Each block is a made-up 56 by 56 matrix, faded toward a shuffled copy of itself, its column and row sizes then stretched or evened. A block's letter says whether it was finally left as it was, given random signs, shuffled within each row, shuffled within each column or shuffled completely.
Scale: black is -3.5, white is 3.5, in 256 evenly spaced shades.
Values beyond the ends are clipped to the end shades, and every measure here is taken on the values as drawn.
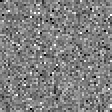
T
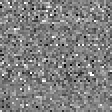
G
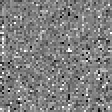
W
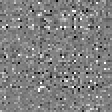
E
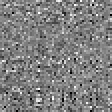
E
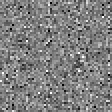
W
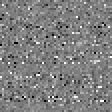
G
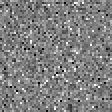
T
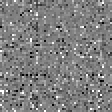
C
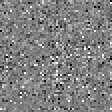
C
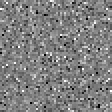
T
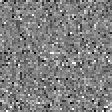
G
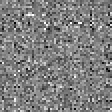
C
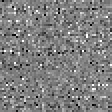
G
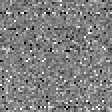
G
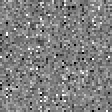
W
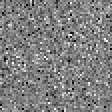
T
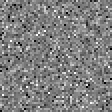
T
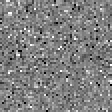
T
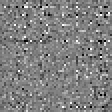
C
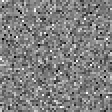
T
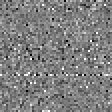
G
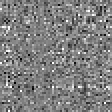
E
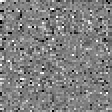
E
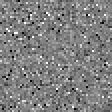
T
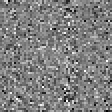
C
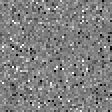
T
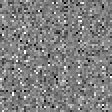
W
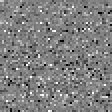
G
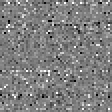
G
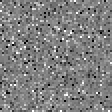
T
